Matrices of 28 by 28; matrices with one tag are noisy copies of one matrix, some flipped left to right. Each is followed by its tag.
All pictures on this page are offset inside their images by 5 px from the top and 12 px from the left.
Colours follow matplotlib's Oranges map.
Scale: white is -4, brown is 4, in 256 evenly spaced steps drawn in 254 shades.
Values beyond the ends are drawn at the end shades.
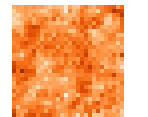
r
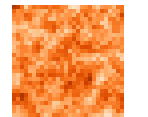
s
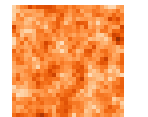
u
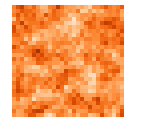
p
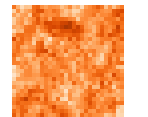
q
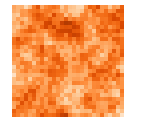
q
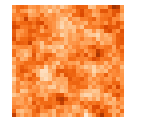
p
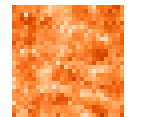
p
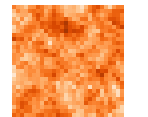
q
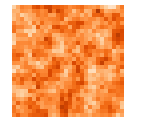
u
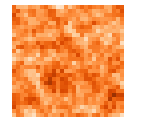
s
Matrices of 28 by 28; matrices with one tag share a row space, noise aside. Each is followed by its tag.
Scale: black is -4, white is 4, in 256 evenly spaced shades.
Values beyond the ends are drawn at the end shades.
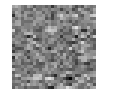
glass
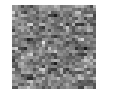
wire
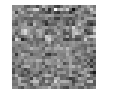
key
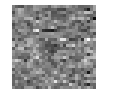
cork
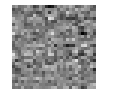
glass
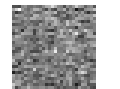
glass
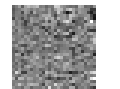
key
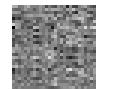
glass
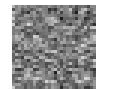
glass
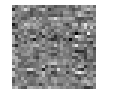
wire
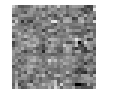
wire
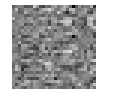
key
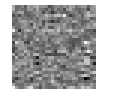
cork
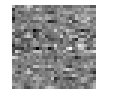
glass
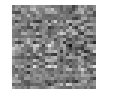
glass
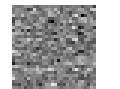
glass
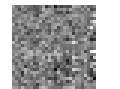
key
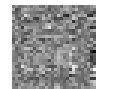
key
